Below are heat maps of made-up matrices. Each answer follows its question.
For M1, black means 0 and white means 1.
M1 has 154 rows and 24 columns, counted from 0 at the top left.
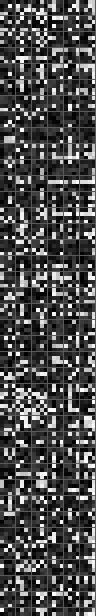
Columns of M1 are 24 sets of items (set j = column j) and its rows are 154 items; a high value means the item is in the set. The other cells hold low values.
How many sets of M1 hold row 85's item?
1
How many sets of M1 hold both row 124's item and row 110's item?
8
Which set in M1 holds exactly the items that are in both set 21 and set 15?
20
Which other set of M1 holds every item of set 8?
6
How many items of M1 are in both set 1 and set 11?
6
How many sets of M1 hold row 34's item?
4
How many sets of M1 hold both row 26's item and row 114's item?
3
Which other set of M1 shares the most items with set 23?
10
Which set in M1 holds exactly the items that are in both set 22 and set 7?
12
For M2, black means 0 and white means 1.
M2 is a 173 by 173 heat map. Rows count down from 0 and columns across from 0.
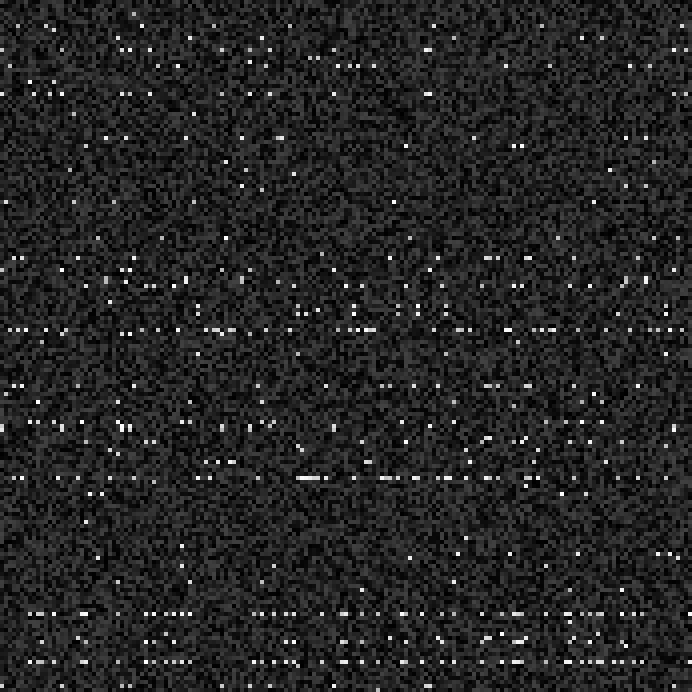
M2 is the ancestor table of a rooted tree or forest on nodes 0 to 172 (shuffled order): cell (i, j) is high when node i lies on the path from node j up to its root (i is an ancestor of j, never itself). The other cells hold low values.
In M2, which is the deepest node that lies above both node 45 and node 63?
153
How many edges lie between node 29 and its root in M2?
7
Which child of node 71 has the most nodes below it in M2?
110
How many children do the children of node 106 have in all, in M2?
1
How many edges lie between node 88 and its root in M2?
3
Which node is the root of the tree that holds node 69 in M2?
34
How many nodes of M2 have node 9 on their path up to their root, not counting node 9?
6
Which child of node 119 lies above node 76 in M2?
78
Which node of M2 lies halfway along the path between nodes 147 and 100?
160
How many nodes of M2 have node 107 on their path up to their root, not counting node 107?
8
